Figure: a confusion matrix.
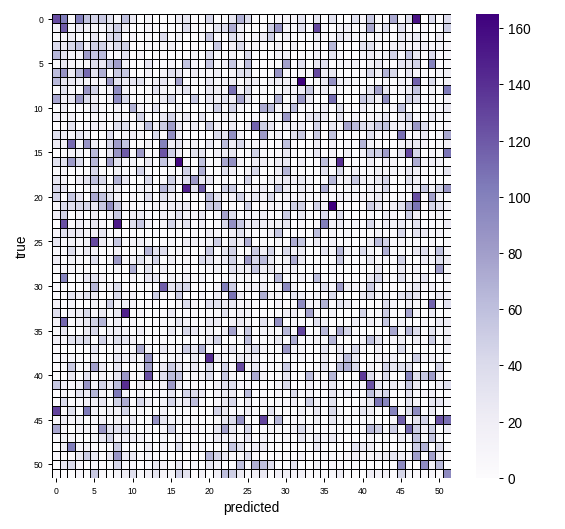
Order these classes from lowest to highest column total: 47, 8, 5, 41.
41, 5, 47, 8
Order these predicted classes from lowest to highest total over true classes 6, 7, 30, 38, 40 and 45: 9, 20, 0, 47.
0, 9, 20, 47
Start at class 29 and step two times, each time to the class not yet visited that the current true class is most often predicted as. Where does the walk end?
34
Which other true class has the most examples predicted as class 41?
1
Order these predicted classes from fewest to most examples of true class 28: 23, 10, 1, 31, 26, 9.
9, 1, 31, 23, 26, 10
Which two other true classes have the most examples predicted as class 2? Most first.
14, 48
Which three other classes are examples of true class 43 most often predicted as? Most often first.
42, 9, 18
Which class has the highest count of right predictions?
16
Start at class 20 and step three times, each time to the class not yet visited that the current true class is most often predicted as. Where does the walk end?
8
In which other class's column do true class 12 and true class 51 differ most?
26
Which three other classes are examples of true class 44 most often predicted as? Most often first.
0, 4, 47
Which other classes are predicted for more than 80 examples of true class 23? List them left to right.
1, 8, 35
